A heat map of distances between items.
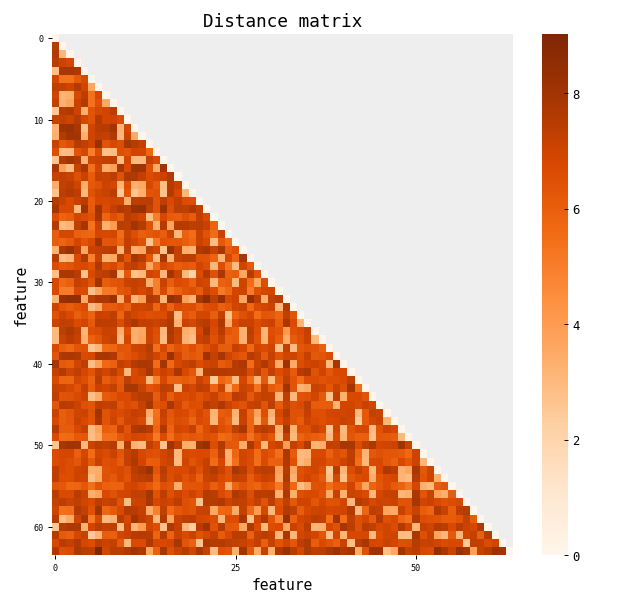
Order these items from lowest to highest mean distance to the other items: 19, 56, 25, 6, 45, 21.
19, 25, 56, 6, 45, 21
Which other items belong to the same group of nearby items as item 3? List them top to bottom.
21
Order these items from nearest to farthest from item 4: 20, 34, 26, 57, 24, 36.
36, 26, 24, 34, 57, 20
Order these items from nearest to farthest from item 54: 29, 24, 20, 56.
56, 20, 24, 29
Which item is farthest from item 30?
6
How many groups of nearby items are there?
8
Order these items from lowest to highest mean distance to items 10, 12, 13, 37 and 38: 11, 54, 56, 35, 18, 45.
18, 11, 54, 56, 45, 35
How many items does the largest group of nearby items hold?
15
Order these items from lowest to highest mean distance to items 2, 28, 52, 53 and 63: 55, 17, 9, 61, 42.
42, 55, 17, 61, 9
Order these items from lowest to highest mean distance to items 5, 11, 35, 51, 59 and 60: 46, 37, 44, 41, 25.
37, 44, 25, 46, 41
